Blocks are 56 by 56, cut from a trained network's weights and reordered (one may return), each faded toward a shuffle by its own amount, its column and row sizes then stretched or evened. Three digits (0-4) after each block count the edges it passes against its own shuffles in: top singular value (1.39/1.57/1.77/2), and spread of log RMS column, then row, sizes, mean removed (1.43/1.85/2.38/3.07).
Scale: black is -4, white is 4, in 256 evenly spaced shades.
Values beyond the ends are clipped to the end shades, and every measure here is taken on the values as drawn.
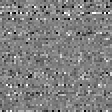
1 0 4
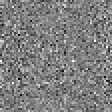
2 2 1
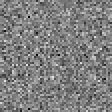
3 1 1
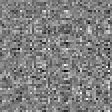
4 2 3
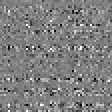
1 2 4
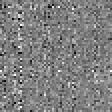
1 3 1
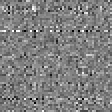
3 1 3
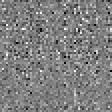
0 2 3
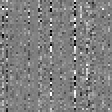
3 4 0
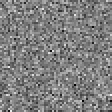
1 0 1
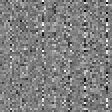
4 3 0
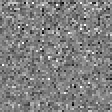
0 1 2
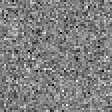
0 1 0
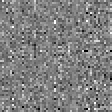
1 3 1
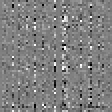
2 4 2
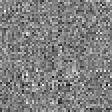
2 1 2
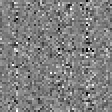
1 3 1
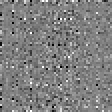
0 3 2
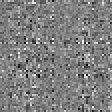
3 3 2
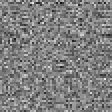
3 0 1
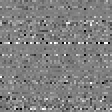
2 0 4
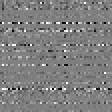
2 0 4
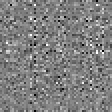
2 3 3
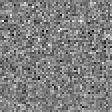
1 0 2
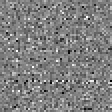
0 1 3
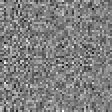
4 2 1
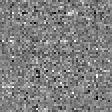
0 2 2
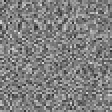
4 0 0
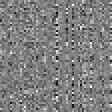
4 4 0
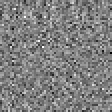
2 1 1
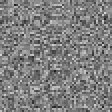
4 0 1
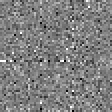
2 2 0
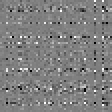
3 3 4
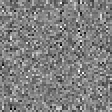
3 2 0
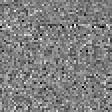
1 0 3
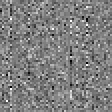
0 3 0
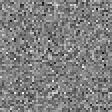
2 0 1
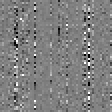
3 4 0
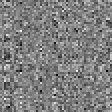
4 3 0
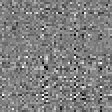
4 2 3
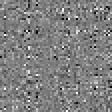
1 3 2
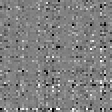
1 3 3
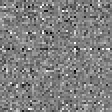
1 2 3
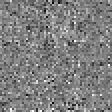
0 2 2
